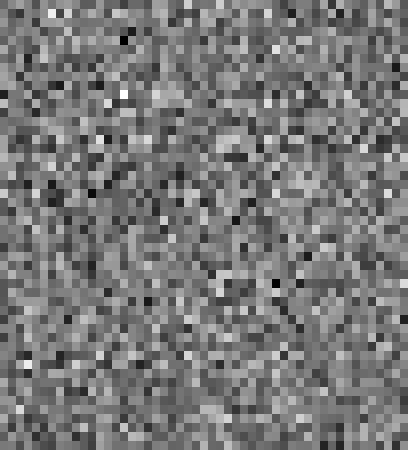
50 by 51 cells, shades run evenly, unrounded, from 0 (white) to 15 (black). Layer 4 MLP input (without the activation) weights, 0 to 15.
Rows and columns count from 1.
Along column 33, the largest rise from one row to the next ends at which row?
10
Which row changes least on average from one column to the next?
46
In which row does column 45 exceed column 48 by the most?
34
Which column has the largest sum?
12
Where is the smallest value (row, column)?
11, 16
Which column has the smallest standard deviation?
18
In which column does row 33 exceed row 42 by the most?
31
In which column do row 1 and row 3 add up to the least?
24
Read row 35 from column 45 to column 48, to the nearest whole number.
8 7 6 9
